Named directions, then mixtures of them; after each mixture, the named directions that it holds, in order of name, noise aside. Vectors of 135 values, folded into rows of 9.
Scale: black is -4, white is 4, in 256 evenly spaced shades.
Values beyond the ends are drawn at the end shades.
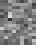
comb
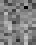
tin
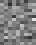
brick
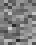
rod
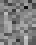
tin.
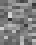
comb.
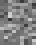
comb.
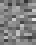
brick.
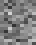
rod.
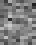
comb, tin.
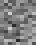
rod.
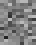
brick, comb.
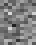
rod.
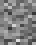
rod.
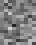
rod.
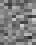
brick, rod.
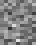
rod.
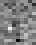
rod, tin.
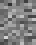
brick, comb.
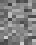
brick, comb.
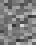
brick, rod.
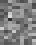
comb.
